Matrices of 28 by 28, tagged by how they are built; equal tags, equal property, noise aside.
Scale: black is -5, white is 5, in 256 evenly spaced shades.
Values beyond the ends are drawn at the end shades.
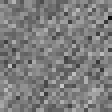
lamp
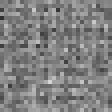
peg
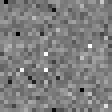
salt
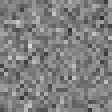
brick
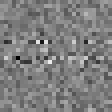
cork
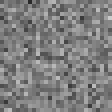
brick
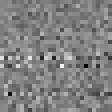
cork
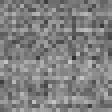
peg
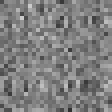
peg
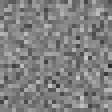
brick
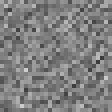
lamp
